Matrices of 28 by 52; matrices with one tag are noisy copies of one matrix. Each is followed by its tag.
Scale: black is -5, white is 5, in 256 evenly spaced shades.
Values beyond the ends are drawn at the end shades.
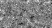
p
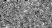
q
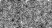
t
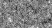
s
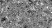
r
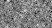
q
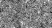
t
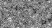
s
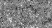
s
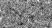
p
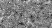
p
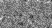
p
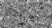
p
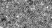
r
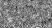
s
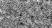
p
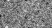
q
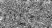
p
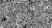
r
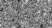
t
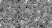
t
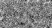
p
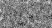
p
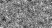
r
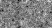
t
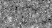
s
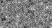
r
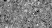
q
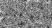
p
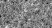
q
